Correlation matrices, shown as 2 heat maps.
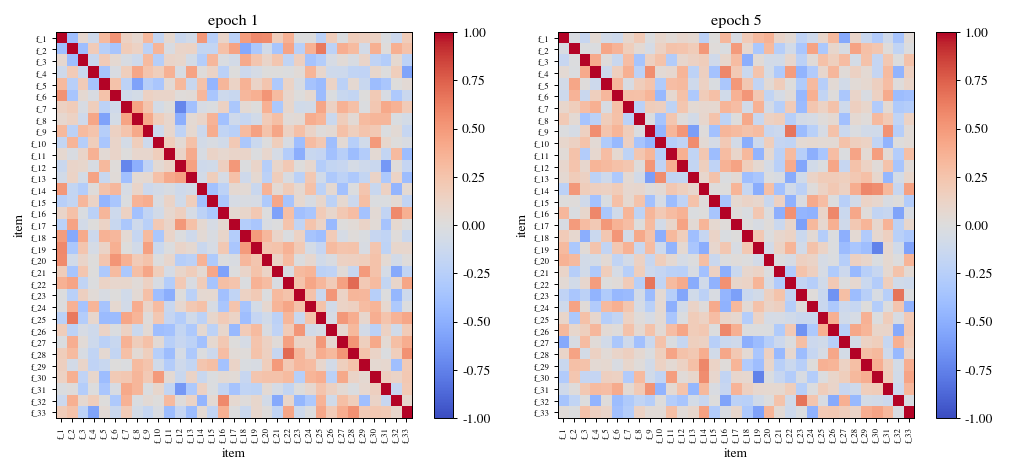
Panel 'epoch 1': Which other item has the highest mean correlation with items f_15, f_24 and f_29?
f_21
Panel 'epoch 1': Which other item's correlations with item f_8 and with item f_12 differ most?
f_7
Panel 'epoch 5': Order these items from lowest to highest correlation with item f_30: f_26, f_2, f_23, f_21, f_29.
f_21, f_23, f_26, f_2, f_29
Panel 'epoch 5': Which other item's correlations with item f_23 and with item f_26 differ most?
f_32
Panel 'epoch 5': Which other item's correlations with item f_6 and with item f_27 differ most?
f_18
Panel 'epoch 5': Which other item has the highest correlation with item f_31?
f_9
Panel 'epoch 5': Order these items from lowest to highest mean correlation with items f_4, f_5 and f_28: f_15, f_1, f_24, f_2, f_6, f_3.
f_15, f_24, f_1, f_3, f_6, f_2
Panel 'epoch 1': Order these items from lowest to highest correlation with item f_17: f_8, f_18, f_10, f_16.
f_18, f_8, f_16, f_10
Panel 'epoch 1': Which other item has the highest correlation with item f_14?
f_1
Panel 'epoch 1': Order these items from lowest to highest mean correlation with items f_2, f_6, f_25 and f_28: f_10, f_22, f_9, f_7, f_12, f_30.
f_12, f_9, f_10, f_7, f_30, f_22
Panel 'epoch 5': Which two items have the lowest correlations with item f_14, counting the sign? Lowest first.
f_19, f_21
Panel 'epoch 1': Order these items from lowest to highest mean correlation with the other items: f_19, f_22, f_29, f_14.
f_14, f_29, f_19, f_22
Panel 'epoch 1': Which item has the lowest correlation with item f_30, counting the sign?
f_5
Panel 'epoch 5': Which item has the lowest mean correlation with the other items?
f_23
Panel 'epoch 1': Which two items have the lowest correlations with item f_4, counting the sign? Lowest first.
f_33, f_5
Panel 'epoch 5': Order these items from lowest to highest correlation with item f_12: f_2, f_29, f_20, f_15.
f_15, f_20, f_29, f_2
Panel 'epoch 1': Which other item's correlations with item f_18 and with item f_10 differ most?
f_2
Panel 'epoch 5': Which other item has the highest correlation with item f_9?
f_22
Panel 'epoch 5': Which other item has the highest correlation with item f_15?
f_24
